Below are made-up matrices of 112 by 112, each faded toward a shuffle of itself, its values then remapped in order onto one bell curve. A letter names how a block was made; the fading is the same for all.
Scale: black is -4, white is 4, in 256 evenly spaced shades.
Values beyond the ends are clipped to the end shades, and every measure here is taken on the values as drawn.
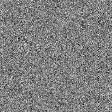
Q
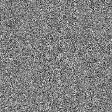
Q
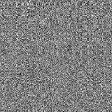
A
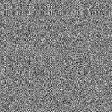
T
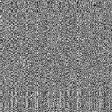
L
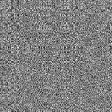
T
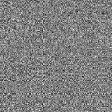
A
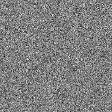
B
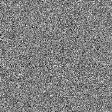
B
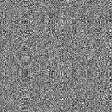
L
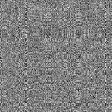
L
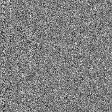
Q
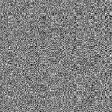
T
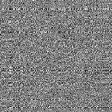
A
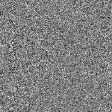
Q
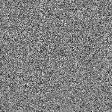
B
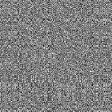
L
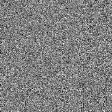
B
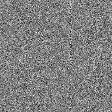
Q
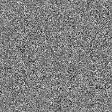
B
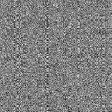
L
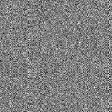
L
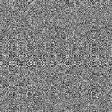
A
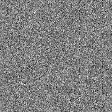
Q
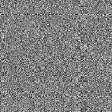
A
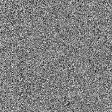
Q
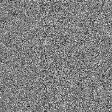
B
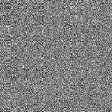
L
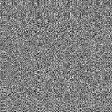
T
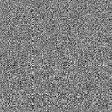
A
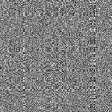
L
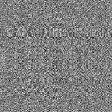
T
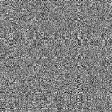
A
